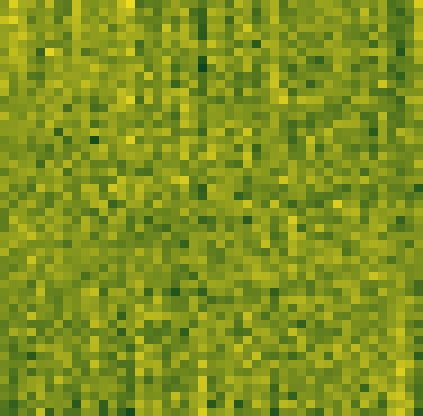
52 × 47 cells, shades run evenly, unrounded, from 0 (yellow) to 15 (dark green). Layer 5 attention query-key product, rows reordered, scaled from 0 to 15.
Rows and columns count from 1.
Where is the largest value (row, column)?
9, 23
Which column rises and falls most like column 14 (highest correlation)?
21
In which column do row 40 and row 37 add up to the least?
11
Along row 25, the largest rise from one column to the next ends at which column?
27
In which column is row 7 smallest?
6
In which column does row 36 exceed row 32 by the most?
33
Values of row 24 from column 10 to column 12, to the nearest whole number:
4 4 10
